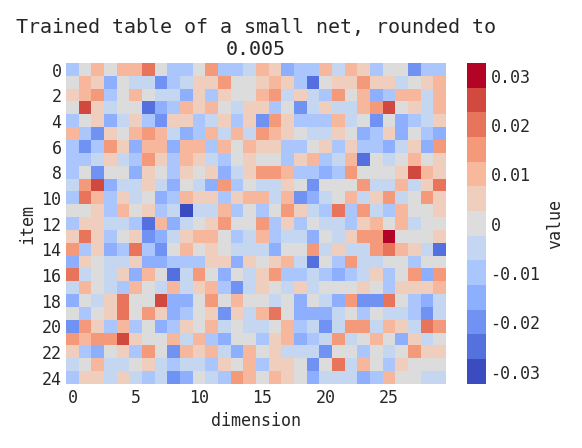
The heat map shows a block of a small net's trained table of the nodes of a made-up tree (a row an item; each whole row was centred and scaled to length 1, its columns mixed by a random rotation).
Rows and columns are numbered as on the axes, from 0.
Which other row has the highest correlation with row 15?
1
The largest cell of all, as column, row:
25, 13
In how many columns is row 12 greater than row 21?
9
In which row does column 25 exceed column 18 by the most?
3
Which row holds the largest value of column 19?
14
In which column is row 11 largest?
21
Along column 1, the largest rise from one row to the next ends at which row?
20
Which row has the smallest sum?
4
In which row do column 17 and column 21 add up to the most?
11
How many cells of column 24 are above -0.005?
14
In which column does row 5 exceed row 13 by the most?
6
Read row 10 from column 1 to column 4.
0.02 0.01 -0.01 0.005
